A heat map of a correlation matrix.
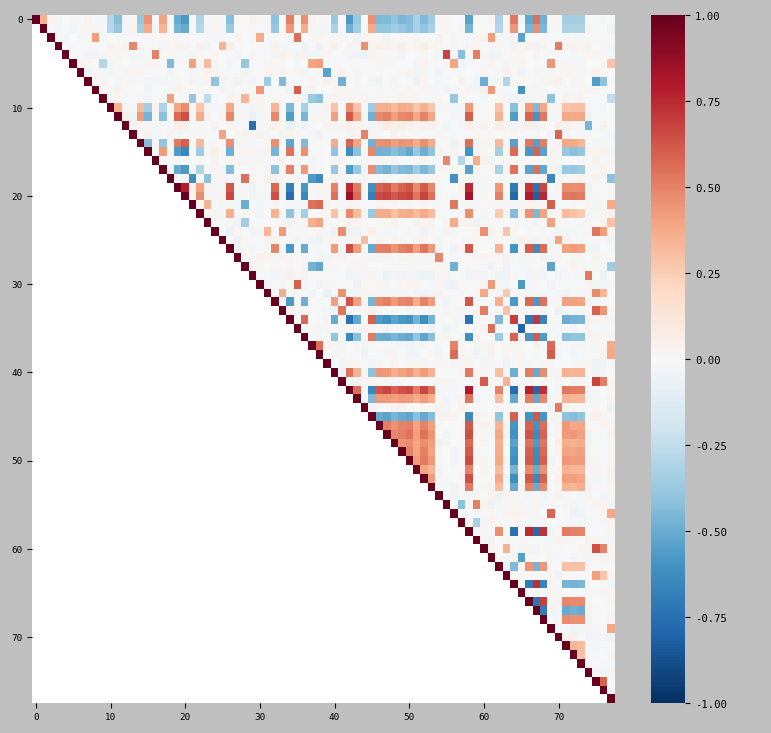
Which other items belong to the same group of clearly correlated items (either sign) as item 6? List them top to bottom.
39
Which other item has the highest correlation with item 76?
75
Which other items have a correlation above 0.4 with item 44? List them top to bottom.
3, 13, 70
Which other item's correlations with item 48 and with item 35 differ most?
65
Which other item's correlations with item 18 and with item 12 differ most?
29
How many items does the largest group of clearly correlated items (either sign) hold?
35
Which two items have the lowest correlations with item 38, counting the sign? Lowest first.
18, 28
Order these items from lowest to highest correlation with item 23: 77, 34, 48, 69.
34, 48, 77, 69
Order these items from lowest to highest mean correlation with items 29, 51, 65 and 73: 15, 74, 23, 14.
15, 23, 74, 14
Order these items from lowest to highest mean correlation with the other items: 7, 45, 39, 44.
45, 7, 39, 44
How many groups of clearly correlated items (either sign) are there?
9
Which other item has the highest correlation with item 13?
70
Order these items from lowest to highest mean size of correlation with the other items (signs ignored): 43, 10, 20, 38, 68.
38, 10, 43, 68, 20
